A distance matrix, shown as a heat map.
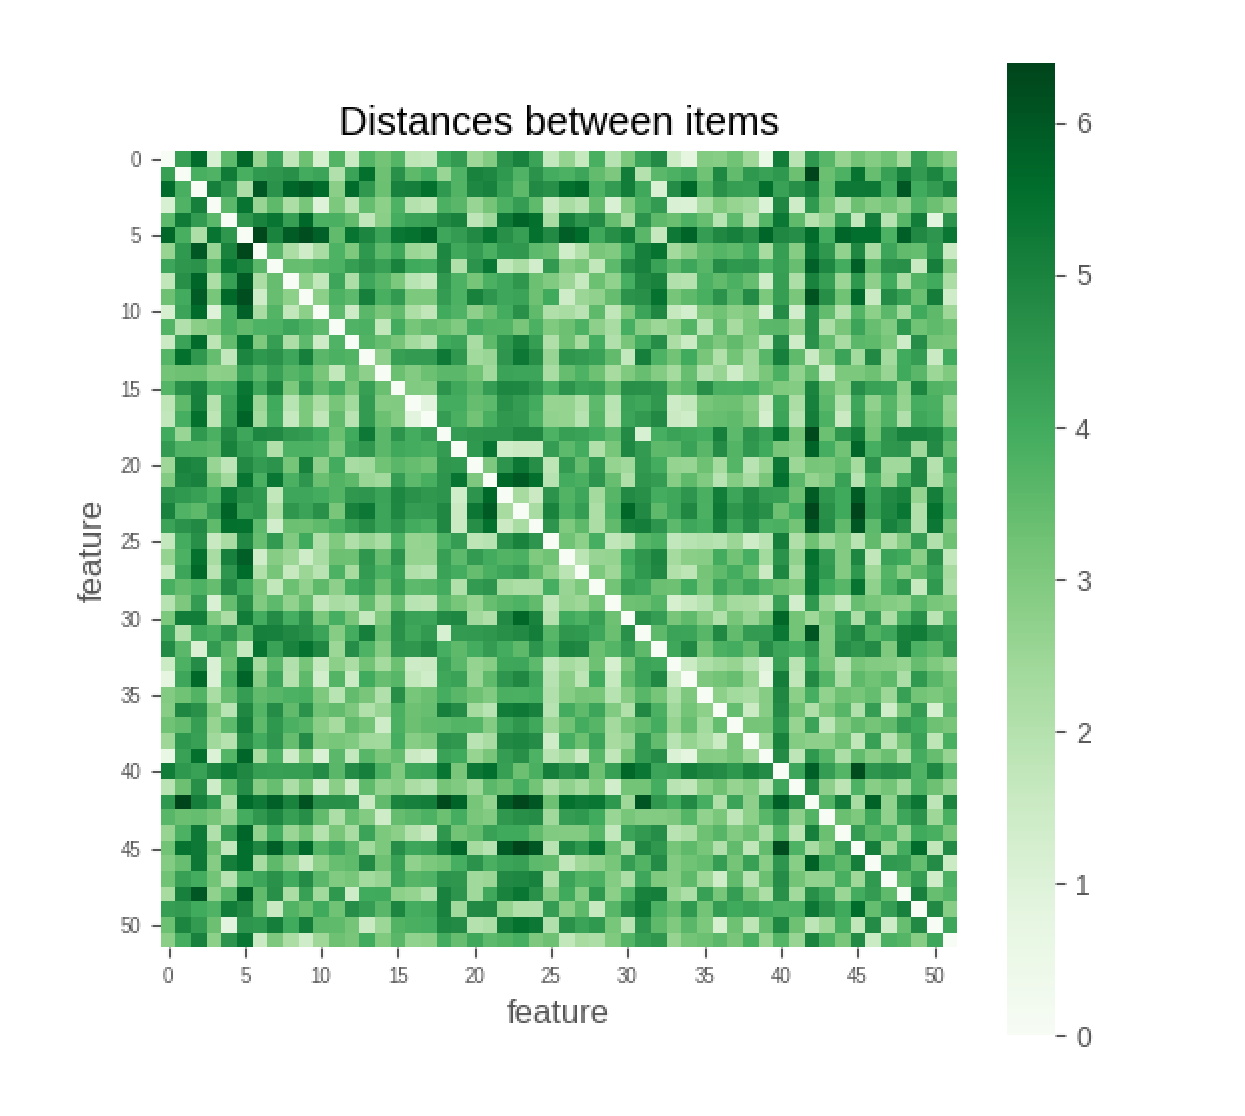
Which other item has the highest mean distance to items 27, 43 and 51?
5
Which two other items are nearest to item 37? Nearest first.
14, 43
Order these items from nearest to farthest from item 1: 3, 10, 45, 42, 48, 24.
3, 10, 24, 48, 45, 42
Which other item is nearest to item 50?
4
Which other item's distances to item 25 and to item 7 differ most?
45
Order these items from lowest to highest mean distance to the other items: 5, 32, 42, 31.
32, 31, 42, 5
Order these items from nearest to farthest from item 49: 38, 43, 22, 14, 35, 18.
22, 35, 14, 38, 43, 18
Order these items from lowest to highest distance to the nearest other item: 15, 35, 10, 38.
10, 38, 35, 15
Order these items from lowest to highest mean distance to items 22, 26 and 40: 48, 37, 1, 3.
3, 37, 1, 48
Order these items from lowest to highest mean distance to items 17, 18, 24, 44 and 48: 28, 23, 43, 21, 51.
51, 28, 43, 23, 21
